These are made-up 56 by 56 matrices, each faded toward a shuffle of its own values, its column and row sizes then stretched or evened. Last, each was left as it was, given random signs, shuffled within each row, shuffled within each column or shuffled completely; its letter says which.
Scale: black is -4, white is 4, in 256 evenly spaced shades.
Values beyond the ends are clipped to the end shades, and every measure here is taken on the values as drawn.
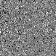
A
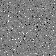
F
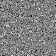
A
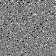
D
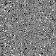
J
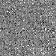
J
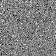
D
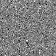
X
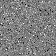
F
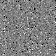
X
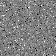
F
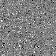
A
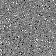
F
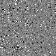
A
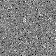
D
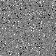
A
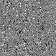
X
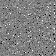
X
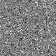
X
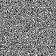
D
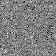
J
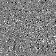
A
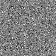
D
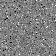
F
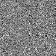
A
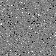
D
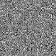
J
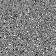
D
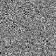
J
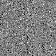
X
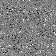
D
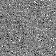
D
